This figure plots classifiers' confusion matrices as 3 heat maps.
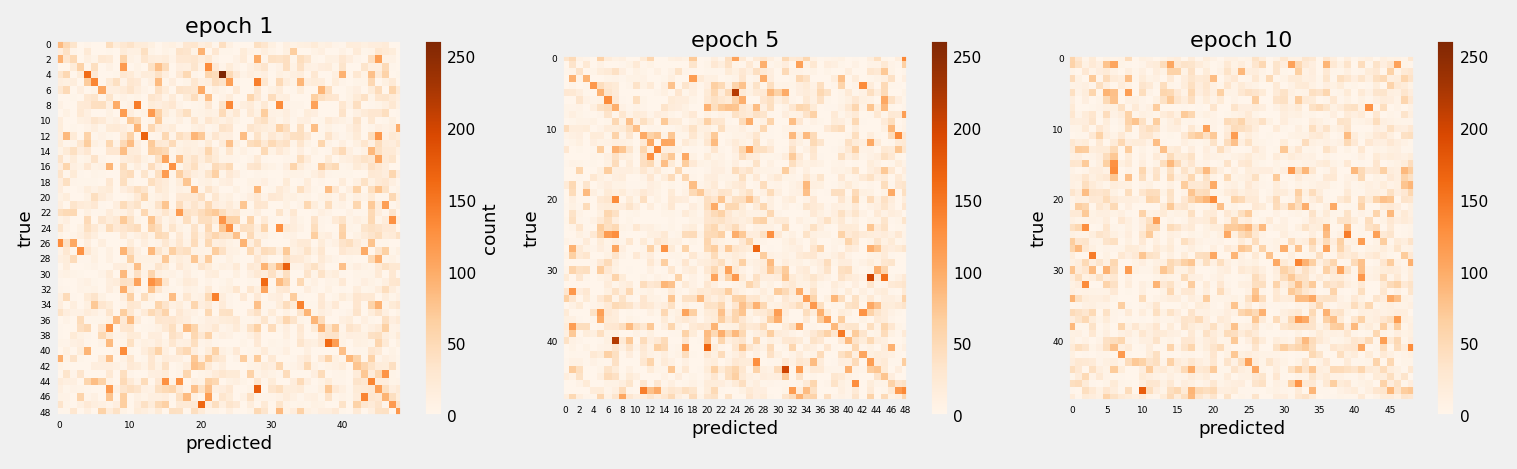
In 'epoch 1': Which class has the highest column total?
9
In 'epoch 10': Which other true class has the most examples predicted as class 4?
11
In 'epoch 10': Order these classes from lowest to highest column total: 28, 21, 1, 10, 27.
28, 21, 27, 1, 10
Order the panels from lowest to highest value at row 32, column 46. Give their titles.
epoch 5, epoch 1, epoch 10
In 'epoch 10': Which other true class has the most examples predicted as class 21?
5
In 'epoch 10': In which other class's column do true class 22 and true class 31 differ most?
41
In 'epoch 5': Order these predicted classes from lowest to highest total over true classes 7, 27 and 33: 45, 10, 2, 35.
10, 2, 35, 45
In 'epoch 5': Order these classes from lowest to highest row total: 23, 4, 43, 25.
23, 43, 4, 25
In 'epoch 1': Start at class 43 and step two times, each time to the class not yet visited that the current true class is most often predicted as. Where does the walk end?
21
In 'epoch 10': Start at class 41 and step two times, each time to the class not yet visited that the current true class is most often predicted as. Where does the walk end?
17
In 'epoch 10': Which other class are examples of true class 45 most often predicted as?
2
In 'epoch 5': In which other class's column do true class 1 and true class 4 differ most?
42
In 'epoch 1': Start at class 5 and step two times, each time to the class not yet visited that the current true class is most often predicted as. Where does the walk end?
45
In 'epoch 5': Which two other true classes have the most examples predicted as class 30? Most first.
36, 37
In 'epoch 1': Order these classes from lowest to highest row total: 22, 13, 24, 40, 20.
20, 40, 22, 13, 24
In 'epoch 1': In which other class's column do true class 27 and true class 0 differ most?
3
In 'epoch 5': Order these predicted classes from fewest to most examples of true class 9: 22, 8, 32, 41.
8, 22, 41, 32
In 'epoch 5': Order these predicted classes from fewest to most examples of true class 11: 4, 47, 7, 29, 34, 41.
29, 4, 41, 7, 34, 47
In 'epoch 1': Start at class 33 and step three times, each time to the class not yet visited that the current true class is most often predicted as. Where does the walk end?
15
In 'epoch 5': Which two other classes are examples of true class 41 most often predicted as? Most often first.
20, 17
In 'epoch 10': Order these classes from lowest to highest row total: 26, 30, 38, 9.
9, 26, 38, 30
